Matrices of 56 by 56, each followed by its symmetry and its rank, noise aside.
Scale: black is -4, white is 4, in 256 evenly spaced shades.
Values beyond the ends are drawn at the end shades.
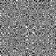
no symmetry, rank six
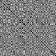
symmetric, rank four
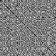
symmetric, rank eight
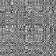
no symmetry, rank four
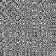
symmetric, rank six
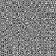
antisymmetric, rank eight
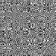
antisymmetric, rank eight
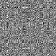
antisymmetric, rank six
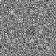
symmetric, rank eight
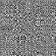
antisymmetric, rank eight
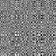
no symmetry, rank four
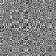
symmetric, rank four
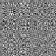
antisymmetric, rank six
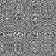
no symmetry, rank six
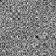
symmetric, rank six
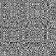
no symmetry, rank eight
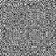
symmetric, rank eight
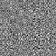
antisymmetric, rank eight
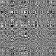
no symmetry, rank four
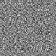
no symmetry, rank eight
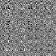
no symmetry, rank six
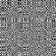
no symmetry, rank four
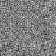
antisymmetric, rank eight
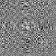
symmetric, rank four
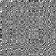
symmetric, rank four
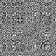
symmetric, rank six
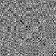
symmetric, rank six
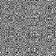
no symmetry, rank six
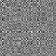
no symmetry, rank four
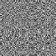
antisymmetric, rank six
